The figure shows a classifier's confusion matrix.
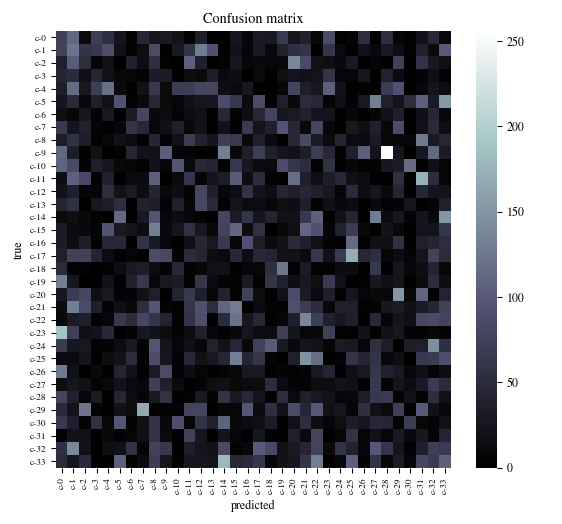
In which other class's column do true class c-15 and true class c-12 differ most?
c-8
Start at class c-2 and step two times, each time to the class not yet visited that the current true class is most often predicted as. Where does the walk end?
c-29
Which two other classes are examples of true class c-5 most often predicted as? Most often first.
c-33, c-27
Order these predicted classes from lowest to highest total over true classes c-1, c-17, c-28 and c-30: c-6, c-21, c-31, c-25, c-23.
c-6, c-31, c-23, c-21, c-25
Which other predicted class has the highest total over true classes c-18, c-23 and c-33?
c-0
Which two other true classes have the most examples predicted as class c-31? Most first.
c-11, c-8
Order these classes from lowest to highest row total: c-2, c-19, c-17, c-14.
c-19, c-2, c-14, c-17
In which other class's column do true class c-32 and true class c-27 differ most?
c-1
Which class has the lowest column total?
c-30
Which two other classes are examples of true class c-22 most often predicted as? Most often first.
c-21, c-15
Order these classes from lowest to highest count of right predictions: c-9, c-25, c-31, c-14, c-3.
c-31, c-3, c-25, c-14, c-9
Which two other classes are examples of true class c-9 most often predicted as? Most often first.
c-28, c-14
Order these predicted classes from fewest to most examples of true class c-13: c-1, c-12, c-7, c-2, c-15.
c-2, c-15, c-7, c-1, c-12
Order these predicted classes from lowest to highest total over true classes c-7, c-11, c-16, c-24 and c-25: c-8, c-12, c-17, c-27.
c-12, c-27, c-17, c-8
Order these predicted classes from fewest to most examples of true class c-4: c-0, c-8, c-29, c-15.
c-15, c-0, c-8, c-29
